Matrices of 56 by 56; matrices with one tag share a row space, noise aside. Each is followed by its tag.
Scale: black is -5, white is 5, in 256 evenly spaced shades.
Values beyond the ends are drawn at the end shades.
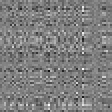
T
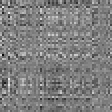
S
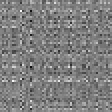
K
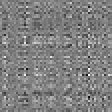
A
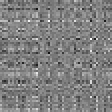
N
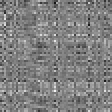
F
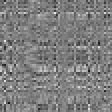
F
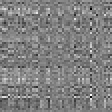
N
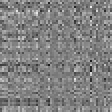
N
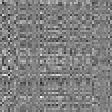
S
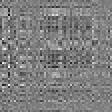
S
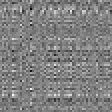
K
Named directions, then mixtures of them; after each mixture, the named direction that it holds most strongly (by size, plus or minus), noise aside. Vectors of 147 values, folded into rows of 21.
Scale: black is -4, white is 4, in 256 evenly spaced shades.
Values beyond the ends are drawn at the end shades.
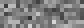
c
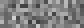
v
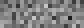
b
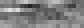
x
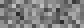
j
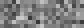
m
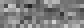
c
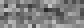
c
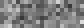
m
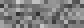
c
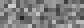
c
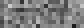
v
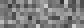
b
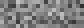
v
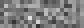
c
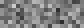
j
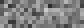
c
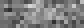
x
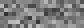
c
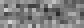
c
